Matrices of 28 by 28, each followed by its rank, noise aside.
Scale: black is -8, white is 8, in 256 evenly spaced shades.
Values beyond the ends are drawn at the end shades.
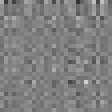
two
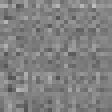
four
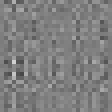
two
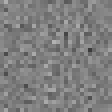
eight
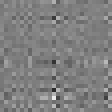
two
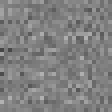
four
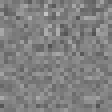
six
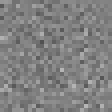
eight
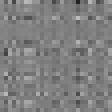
two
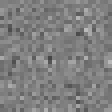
four
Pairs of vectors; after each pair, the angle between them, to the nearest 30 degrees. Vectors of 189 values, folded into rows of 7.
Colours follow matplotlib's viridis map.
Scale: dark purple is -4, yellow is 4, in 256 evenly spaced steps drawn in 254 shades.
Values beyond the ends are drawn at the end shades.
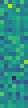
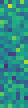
30 degrees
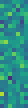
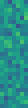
60 degrees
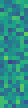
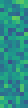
30 degrees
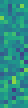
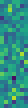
150 degrees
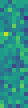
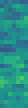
120 degrees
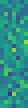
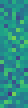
30 degrees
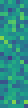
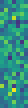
60 degrees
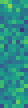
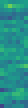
60 degrees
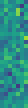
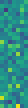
120 degrees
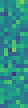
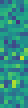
120 degrees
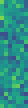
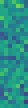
30 degrees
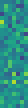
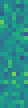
30 degrees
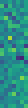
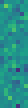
90 degrees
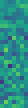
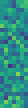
30 degrees
